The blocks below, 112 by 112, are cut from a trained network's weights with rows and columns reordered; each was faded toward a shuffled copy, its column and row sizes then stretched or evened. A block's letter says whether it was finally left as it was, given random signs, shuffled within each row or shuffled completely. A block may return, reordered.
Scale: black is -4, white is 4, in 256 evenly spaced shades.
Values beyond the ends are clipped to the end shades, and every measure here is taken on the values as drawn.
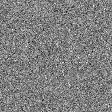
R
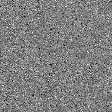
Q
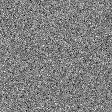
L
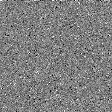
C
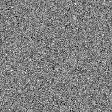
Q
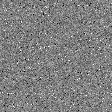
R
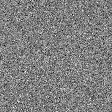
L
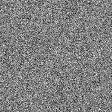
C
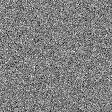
L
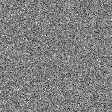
Q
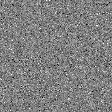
Q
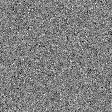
L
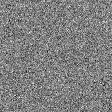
L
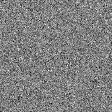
C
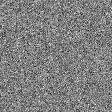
R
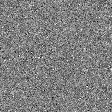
R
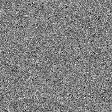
C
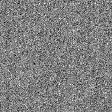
Q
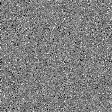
C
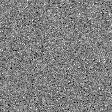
R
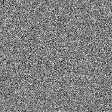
Q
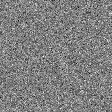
L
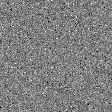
R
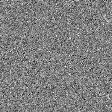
C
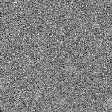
Q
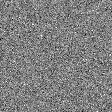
L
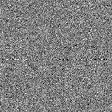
Q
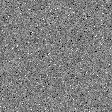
L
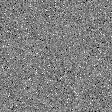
L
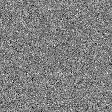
R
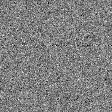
R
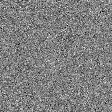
R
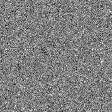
Q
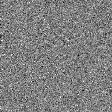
Q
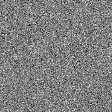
C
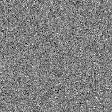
Q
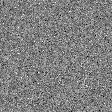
L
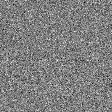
R
